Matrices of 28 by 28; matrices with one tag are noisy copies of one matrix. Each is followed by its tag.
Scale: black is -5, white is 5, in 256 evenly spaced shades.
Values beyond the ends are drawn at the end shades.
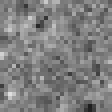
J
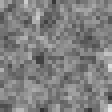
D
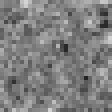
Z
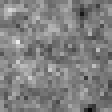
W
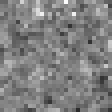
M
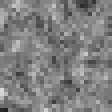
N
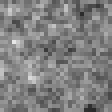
W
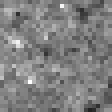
W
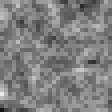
N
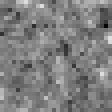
Z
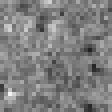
J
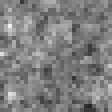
J
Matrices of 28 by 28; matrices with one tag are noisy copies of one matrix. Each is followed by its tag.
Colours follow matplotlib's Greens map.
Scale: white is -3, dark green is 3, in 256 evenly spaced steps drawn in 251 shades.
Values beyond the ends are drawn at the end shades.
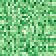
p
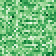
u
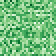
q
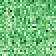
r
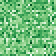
q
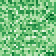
u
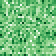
r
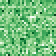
r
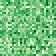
r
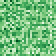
q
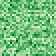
q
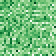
q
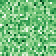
p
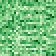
u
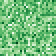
r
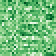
u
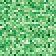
q
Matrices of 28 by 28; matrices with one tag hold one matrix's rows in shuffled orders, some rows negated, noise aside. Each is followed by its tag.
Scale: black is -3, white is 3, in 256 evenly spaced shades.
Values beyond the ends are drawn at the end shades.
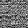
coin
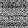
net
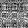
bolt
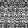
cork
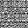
cork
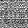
cork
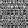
net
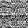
coin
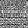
net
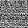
cork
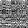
coin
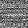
net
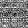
bolt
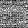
bolt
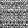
net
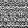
cork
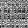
cork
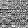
coin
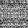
net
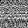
cork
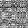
coin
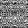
bolt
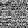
coin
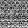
cork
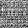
net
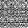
cork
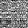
coin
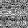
coin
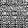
bolt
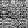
coin
